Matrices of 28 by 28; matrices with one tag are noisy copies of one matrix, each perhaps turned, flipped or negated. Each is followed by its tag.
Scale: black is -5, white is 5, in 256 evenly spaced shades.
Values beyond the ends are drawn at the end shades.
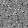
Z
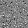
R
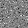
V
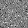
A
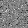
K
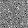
Z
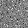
V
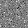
Z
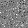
R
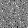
K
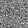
V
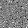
A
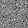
R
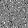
K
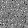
R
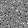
V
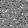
K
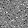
V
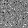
R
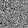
R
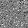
R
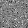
A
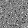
A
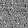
R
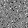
V
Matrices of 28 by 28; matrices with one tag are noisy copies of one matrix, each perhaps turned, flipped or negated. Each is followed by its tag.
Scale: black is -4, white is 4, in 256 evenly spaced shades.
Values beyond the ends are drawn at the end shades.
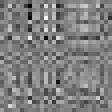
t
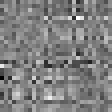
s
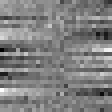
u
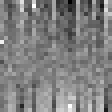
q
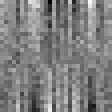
u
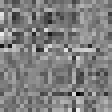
s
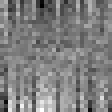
q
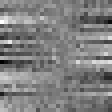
u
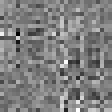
s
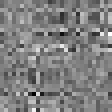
s
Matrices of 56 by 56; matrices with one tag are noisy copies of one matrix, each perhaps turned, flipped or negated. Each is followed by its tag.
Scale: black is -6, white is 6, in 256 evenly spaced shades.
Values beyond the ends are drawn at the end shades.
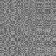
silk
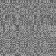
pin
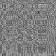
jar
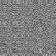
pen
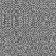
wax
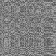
jar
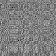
jar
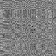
jar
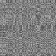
pin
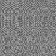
wax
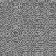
pen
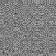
pen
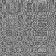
jar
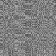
pin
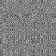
pen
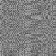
pin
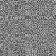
pin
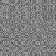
silk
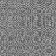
wax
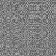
wax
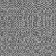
wax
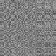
silk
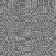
pin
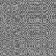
wax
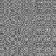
silk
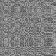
jar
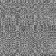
pin
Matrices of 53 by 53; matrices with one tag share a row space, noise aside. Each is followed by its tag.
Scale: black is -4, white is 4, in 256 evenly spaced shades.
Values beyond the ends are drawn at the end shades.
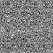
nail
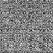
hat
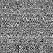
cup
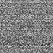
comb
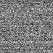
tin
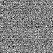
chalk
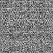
cup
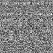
hat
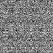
hat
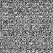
hat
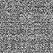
comb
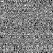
chalk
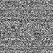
comb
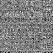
tin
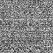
tin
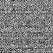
nail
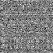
chalk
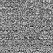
tin
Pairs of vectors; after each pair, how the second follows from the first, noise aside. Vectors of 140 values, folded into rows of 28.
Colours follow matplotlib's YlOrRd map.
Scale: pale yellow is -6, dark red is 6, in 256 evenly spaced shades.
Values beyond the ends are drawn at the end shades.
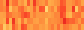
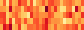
negated, scaled up.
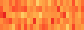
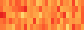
copied.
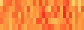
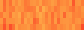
reversed, negated, shrunk.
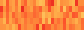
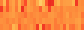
partly zeroed.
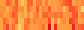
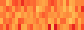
sign-scrambled.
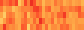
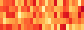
reversed, negated, scaled up.
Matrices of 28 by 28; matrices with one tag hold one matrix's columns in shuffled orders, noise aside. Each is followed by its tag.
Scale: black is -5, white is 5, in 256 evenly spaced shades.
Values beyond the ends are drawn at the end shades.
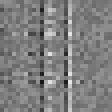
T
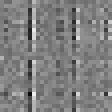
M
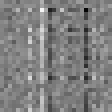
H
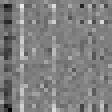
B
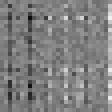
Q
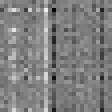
H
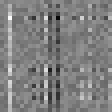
Q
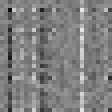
H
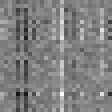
M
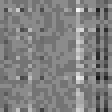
H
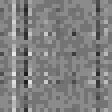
T
